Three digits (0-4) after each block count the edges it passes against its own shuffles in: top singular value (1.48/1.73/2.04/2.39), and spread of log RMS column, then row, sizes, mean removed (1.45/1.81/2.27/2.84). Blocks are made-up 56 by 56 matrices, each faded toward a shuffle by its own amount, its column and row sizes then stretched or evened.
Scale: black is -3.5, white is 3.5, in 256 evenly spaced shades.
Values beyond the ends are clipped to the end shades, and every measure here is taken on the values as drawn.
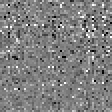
1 2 3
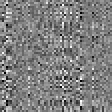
4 4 1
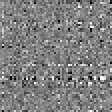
3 3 3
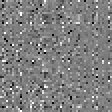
1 4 1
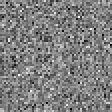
2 0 0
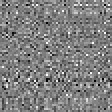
4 1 2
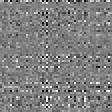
4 3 4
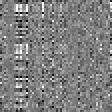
4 4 0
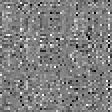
3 2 2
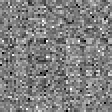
3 0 0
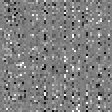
3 4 0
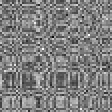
4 1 1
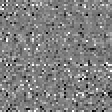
2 0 3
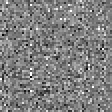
1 2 0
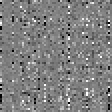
1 4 2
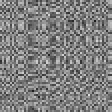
4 2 1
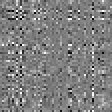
4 4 3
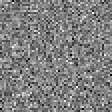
2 0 0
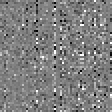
2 4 1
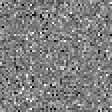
1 1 1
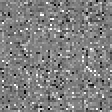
1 2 1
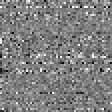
0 0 4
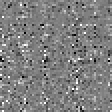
0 3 2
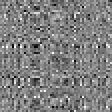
4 2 2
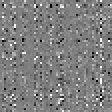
2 4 2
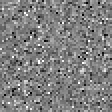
0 1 0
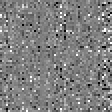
0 4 1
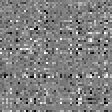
3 3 4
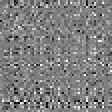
4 2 3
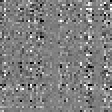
1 4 3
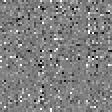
0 2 2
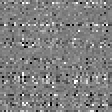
2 1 4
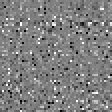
2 1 2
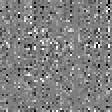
2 4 2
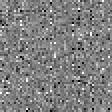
1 3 1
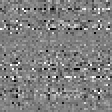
3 1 4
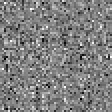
2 2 1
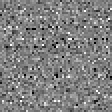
1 0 2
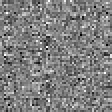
2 2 0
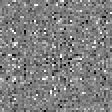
1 2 2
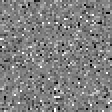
0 0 1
